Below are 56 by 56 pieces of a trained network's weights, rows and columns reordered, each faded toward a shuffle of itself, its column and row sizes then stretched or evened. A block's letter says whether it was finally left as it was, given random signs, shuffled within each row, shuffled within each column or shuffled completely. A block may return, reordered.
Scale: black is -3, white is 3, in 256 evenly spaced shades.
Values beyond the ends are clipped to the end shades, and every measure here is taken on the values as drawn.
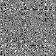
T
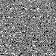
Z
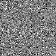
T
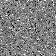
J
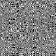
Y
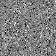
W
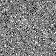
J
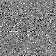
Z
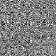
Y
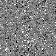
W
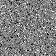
J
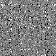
T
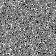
J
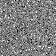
J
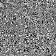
T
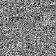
Y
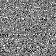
Z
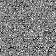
Z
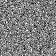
J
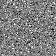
J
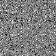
T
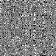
Y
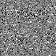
Z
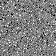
J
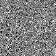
W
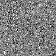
W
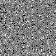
W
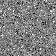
J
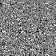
Z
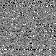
Z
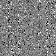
W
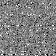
Z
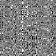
Y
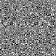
Y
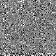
T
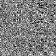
Y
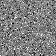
J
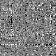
Y
